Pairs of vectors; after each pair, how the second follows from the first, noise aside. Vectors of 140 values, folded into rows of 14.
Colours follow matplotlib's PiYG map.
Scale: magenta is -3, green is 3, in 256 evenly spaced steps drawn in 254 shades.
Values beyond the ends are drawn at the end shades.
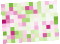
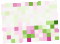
reversed, negated, partly zeroed.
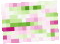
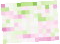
wrapped around, negated, shrunk.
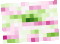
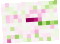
negated, partly zeroed.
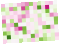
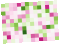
sign-scrambled.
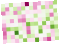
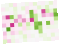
reversed, negated, partly zeroed.
